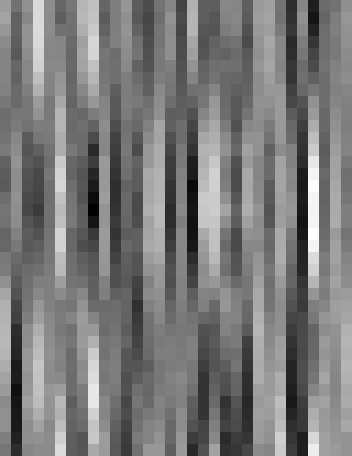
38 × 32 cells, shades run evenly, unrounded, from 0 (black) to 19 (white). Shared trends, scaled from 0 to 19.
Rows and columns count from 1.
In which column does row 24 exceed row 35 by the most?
19
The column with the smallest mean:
28
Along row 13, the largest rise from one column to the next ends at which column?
29
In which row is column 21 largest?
18
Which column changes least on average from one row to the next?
5
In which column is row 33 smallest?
2
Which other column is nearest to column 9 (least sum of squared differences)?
4
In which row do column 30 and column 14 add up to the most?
38
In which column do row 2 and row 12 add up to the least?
27
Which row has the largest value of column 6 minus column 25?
16
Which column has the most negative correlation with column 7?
13
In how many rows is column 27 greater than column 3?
11
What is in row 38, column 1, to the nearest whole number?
9
